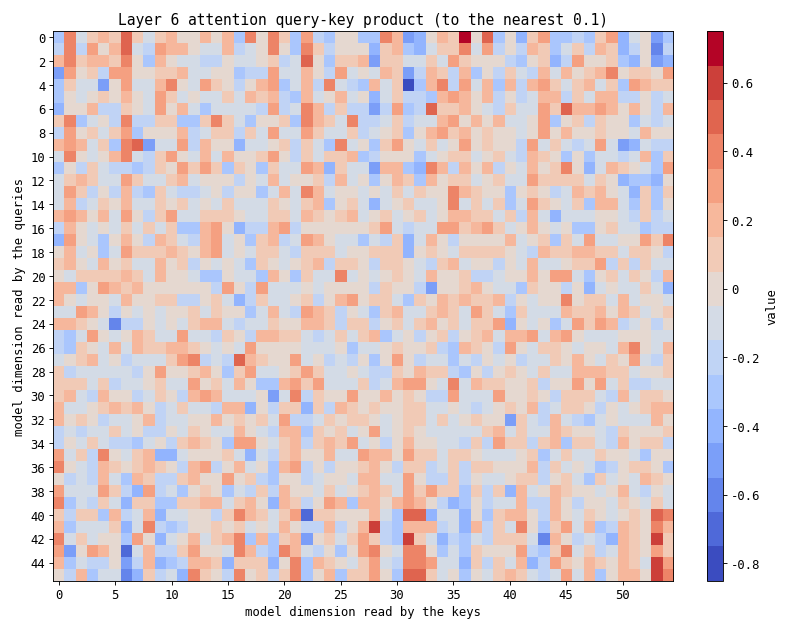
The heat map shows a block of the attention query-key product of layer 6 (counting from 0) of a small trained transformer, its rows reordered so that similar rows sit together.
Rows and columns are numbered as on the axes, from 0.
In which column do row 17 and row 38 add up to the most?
33
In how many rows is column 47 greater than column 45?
12
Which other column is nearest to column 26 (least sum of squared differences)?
39
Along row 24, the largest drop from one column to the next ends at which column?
40
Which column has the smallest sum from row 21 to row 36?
19
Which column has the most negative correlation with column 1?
41
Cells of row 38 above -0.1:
32
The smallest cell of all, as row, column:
4, 31
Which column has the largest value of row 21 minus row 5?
0
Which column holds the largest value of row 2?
22
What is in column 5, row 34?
-0.2
